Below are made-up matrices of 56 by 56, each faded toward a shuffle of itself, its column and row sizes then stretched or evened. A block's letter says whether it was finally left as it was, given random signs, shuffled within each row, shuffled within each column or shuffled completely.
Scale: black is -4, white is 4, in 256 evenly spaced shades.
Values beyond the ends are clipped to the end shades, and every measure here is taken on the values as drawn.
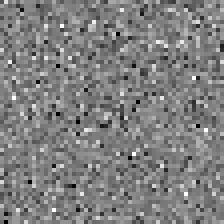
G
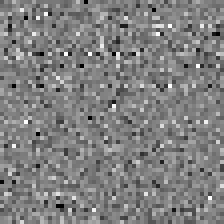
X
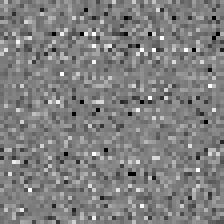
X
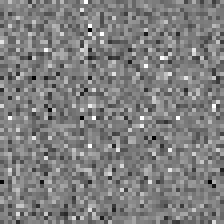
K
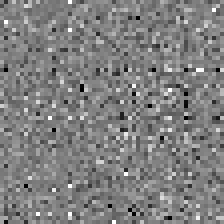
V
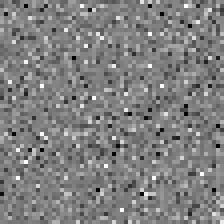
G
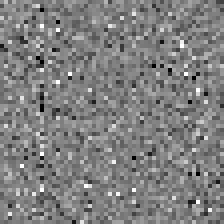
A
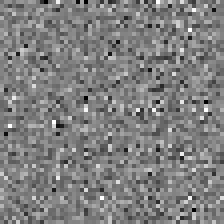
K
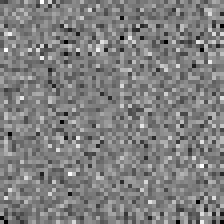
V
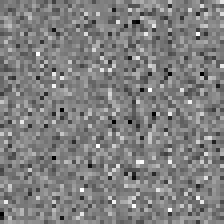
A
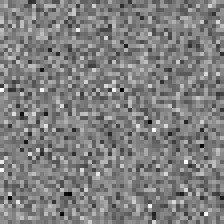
G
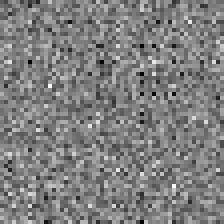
K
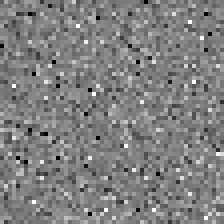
G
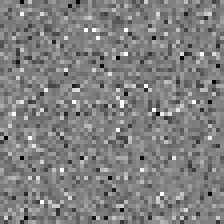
X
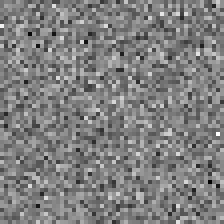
G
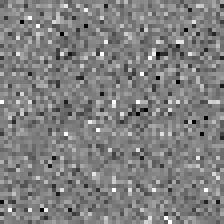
X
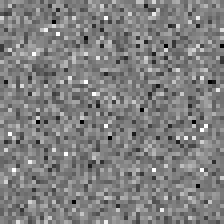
G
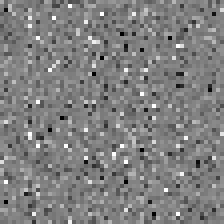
A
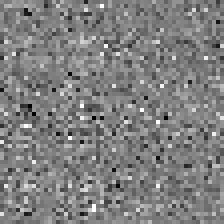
V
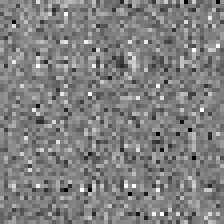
V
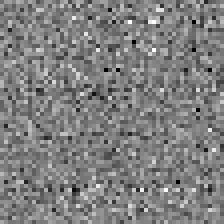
X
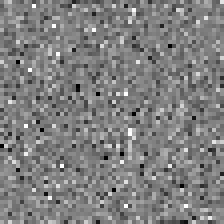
G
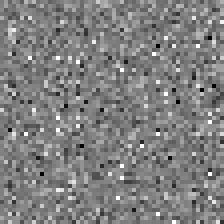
A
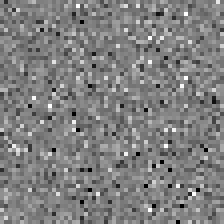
G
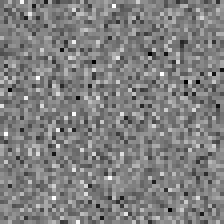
G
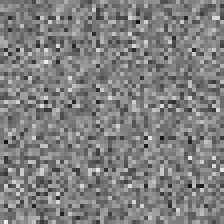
V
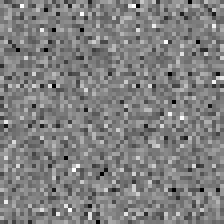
X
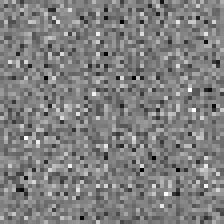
K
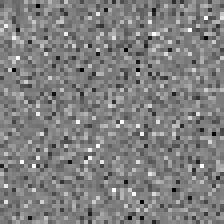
G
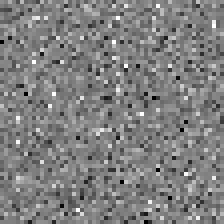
G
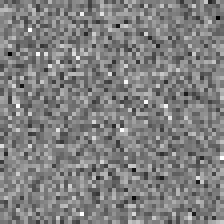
G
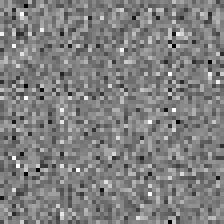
V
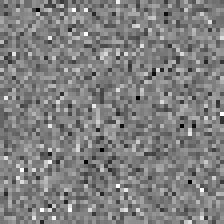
G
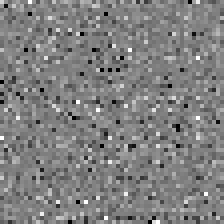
X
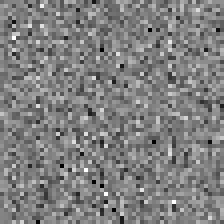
A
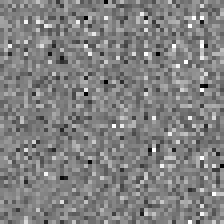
K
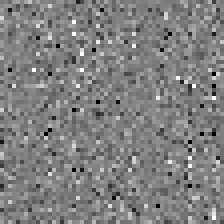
A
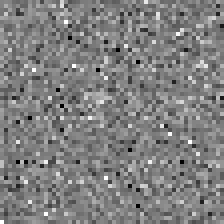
X
